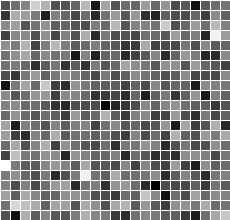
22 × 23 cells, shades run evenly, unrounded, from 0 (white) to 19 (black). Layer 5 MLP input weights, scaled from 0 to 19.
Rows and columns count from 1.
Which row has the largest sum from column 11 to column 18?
10
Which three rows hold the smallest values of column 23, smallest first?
22, 14, 4
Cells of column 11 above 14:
3
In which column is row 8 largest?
2
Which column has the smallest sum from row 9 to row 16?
5
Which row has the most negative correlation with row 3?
8
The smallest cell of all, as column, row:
1, 17
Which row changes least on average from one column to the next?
11
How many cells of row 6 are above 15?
6
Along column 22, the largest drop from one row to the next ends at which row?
13
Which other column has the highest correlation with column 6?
21
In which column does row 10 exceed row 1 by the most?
15
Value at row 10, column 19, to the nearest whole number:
12
